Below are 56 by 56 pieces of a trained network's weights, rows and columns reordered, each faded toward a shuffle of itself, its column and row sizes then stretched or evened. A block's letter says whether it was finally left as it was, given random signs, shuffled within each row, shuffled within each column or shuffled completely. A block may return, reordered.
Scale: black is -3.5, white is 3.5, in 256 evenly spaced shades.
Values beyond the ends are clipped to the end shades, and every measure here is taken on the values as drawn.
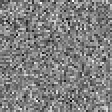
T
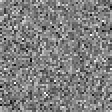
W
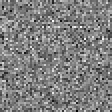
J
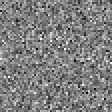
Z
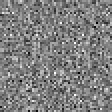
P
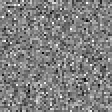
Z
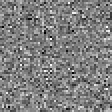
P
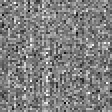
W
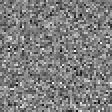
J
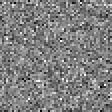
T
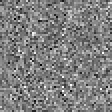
W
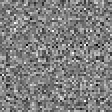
P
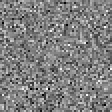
T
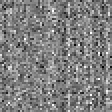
P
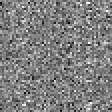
P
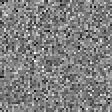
W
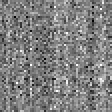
P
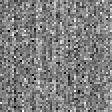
W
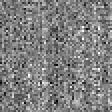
P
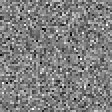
Z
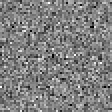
T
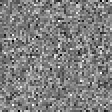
J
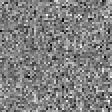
J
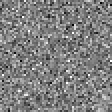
Z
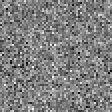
W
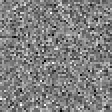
Z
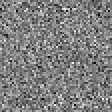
T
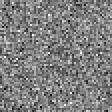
Z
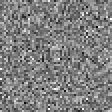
P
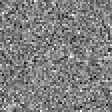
Z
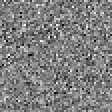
T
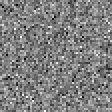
Z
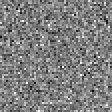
Z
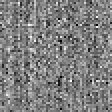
P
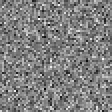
W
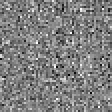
P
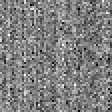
W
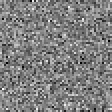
T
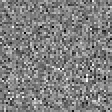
P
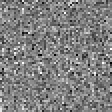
J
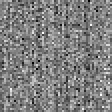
W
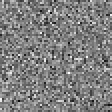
T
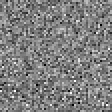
T
